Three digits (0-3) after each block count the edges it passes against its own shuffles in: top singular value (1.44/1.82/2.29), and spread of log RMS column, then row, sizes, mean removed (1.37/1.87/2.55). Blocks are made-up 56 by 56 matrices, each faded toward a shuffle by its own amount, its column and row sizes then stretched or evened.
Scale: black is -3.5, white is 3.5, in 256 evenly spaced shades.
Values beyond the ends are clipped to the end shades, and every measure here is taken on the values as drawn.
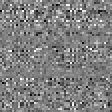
3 0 3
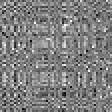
3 2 0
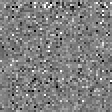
0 1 2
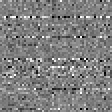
2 1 3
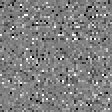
1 1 2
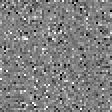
0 1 0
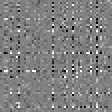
3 3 2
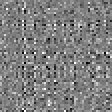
3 2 3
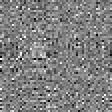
3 2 1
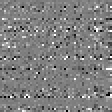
2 2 3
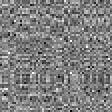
3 0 0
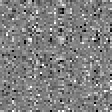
2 2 1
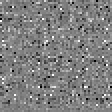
1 1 2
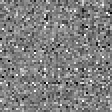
1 1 1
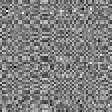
3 1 0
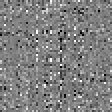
1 3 1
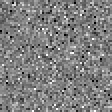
0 1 0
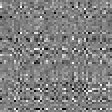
3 2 3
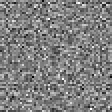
2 0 1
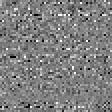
1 0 3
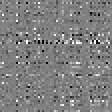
2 3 3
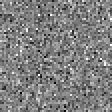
0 1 0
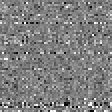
2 0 3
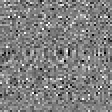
2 0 2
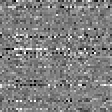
2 1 3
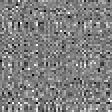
3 1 2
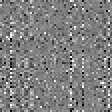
3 2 1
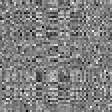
3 1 2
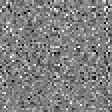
2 1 1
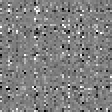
0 3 2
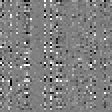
3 3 2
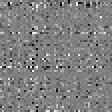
1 2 3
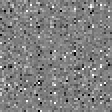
0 2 1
